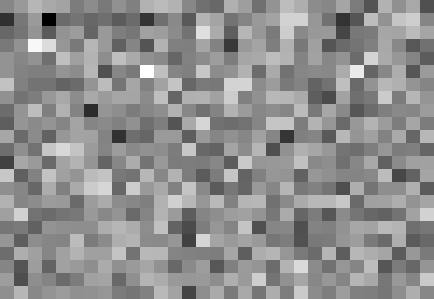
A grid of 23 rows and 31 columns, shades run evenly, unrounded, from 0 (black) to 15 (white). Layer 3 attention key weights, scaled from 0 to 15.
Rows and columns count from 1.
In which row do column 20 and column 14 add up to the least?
19
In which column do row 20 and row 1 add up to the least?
31
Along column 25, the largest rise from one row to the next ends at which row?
16
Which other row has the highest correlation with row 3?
2
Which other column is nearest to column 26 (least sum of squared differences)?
11
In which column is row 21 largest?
22
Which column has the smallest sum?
14
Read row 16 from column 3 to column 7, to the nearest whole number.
8 9 9 6 9
